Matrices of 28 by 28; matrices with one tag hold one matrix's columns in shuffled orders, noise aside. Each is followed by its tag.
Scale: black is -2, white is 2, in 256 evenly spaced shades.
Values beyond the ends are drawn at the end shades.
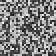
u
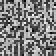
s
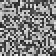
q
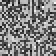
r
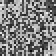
s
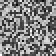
u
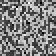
u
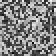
u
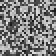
u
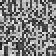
s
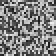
u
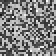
q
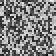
u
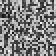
r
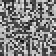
s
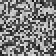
q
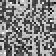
s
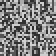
s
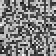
r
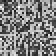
s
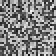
r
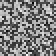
q
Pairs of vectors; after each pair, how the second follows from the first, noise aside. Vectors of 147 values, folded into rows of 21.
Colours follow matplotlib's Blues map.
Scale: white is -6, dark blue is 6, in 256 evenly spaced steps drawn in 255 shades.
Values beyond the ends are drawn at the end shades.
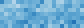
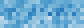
wrapped around.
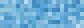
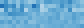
wrapped around, negated, partly zeroed.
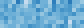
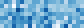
reversed, scaled up.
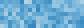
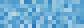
sign-scrambled.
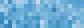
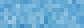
wrapped around, negated, shrunk.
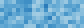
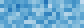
wrapped around.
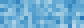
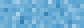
wrapped around, negated, partly zeroed.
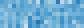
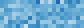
sign-scrambled.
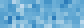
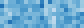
wrapped around.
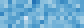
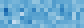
wrapped around, negated, partly zeroed.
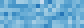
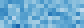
wrapped around.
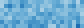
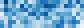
reversed, scaled up.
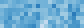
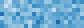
wrapped around.
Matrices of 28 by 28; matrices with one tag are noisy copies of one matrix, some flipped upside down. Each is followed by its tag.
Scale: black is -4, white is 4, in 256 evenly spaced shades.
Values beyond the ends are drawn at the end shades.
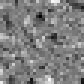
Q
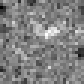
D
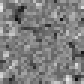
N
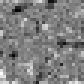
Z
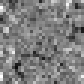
N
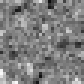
Z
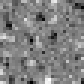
Q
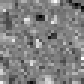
Q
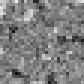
Z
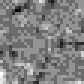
Z
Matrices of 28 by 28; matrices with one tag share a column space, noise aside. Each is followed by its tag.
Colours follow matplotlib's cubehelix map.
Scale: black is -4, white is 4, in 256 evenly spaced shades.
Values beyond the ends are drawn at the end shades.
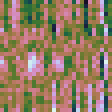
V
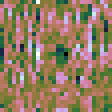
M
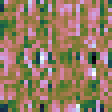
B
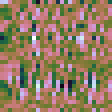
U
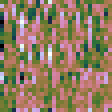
M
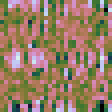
B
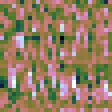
U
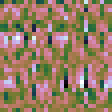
U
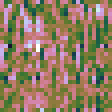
M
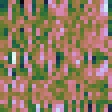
B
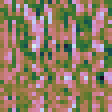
M
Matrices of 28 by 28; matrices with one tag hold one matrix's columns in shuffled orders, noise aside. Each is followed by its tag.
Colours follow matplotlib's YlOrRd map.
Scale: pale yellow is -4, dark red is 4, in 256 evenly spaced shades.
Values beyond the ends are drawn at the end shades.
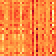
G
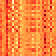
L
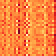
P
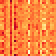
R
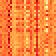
L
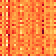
P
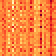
L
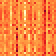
G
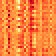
L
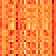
R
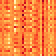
L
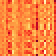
R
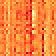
G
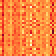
P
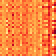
P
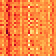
P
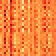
L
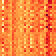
L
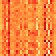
R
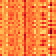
P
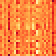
R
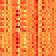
L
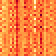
L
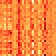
R
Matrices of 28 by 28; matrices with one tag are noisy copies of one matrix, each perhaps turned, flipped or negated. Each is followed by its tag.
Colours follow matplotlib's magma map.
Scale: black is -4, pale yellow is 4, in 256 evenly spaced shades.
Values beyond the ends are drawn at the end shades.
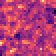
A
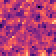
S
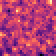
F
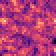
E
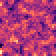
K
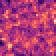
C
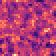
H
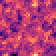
E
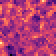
A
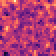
F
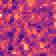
H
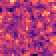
C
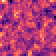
K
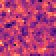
H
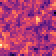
A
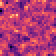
K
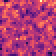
F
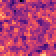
C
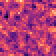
S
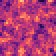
E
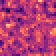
H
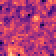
A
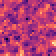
S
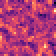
K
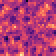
S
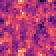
E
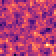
H
